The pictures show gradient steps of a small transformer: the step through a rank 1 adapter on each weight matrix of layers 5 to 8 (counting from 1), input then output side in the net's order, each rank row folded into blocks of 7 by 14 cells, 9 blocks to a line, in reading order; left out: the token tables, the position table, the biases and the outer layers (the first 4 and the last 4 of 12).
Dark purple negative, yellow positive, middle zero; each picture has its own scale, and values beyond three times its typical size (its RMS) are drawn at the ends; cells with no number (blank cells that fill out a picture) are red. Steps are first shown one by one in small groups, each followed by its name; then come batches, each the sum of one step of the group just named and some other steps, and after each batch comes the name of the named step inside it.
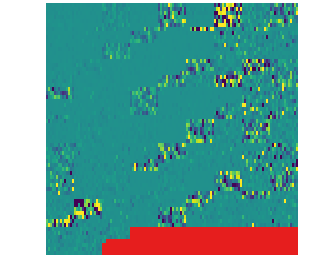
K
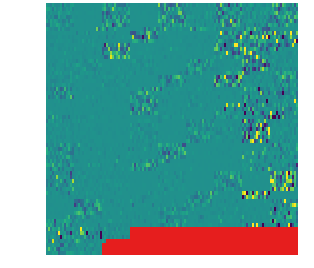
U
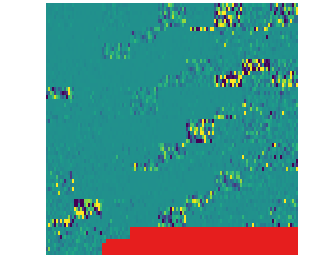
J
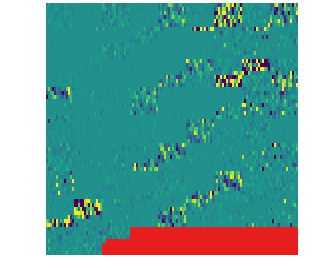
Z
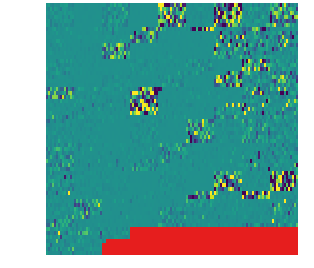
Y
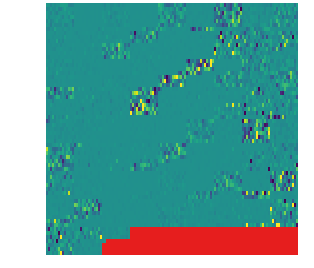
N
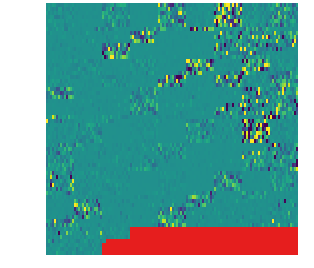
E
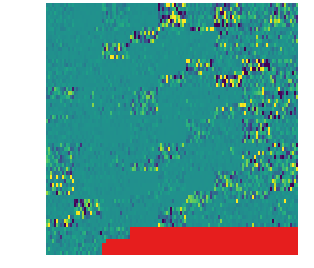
Z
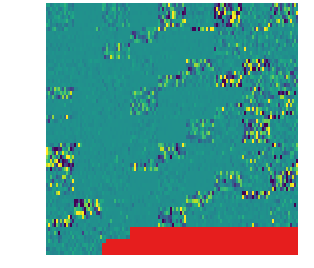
K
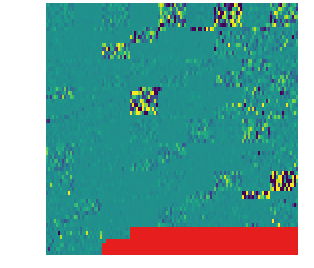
Y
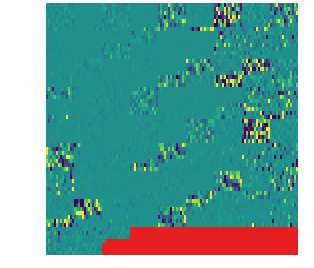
K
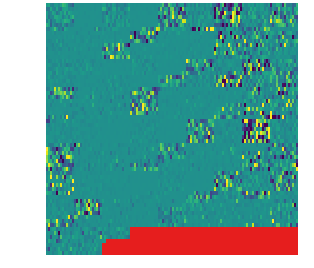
N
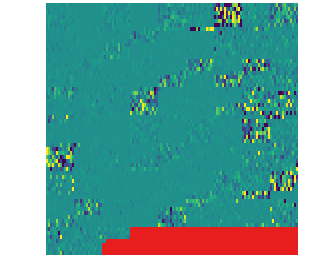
N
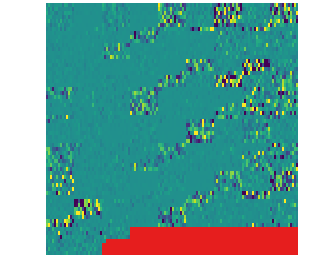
Z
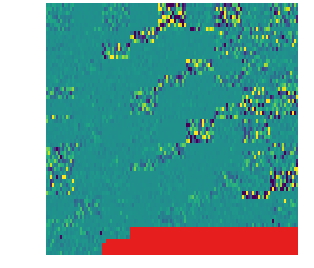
E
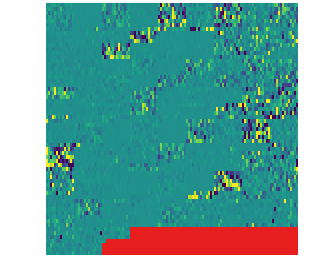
E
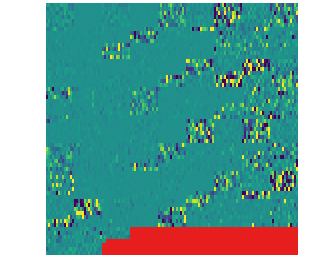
J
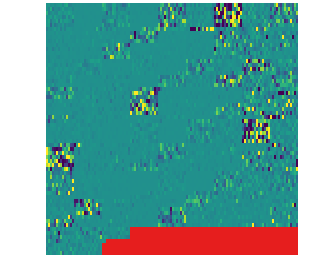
N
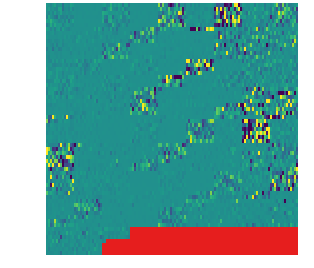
E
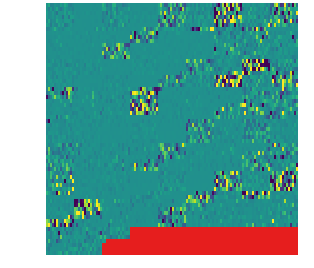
Z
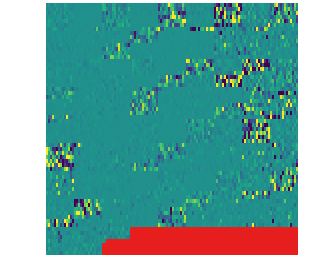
Z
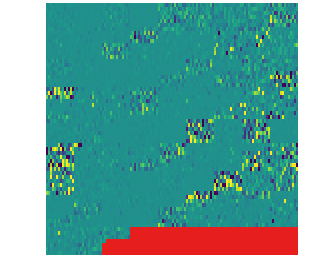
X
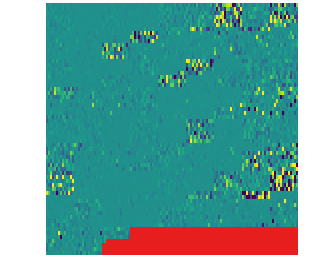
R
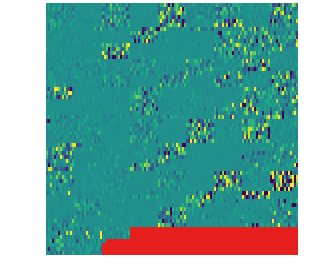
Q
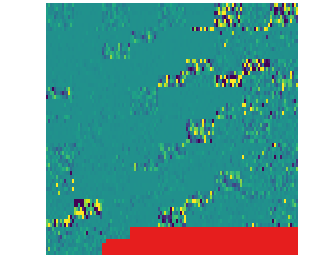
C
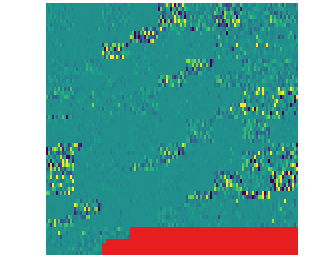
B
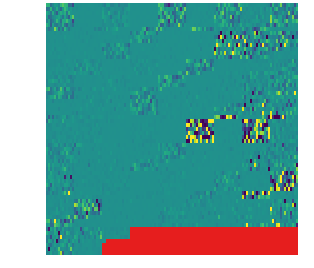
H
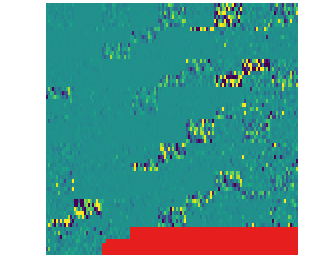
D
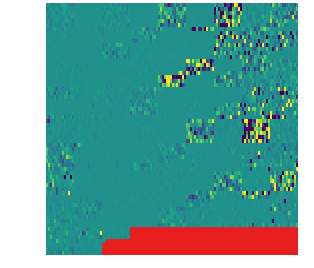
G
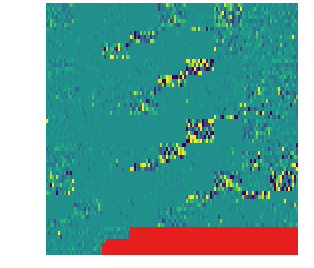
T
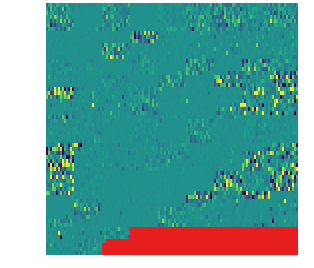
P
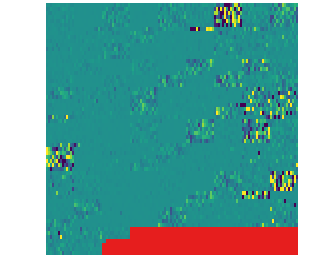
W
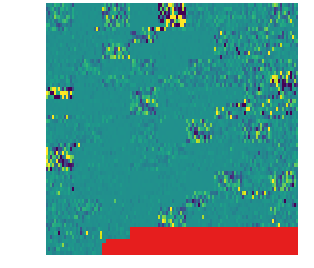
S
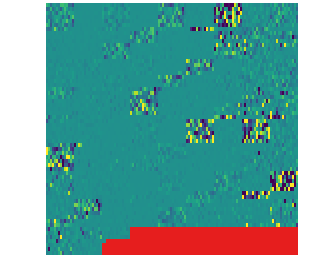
H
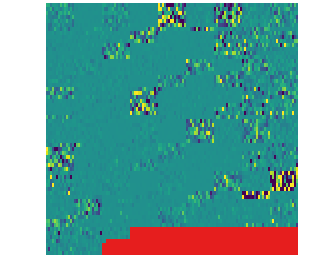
H
